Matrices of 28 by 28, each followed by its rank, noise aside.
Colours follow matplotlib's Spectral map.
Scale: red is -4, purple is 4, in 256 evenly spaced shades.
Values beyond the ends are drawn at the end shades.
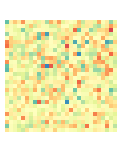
five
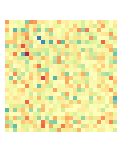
seven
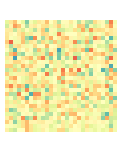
seven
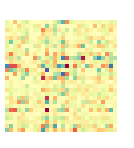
five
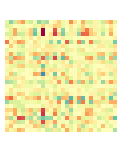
three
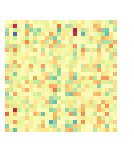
five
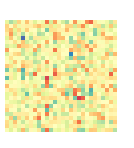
seven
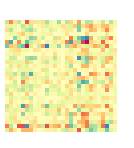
three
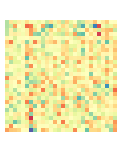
seven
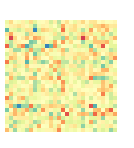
four
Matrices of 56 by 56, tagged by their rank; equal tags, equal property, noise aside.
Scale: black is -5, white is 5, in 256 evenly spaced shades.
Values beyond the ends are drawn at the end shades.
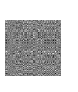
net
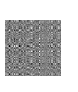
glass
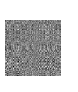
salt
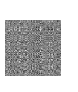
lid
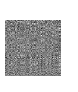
lid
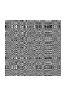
glass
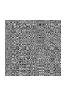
lid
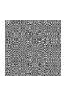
net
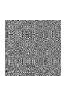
lid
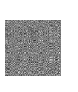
lid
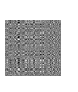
glass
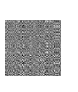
salt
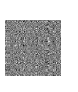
lid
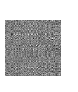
lid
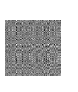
salt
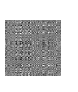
salt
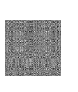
net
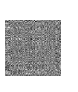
lid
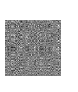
lid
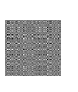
glass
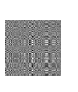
glass
